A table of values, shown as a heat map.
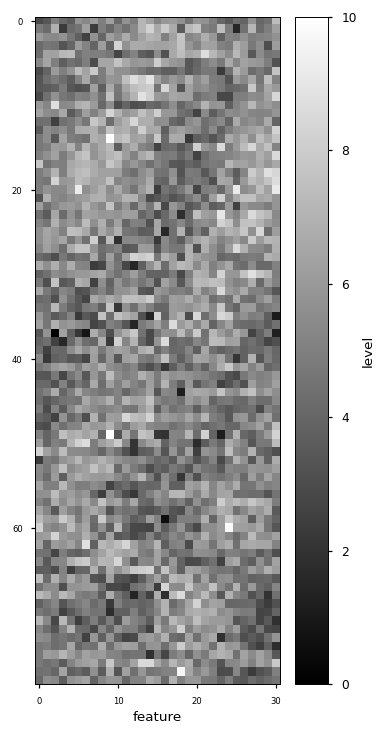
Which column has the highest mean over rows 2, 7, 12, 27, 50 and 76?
14
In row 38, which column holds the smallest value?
3
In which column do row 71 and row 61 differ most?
2
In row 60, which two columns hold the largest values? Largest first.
24, 0
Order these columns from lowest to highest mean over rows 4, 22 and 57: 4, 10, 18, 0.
10, 0, 18, 4
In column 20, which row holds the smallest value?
50
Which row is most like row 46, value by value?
39
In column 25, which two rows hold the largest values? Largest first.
20, 27
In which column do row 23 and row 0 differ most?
23
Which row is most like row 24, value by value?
57
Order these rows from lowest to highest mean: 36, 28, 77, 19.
77, 36, 28, 19
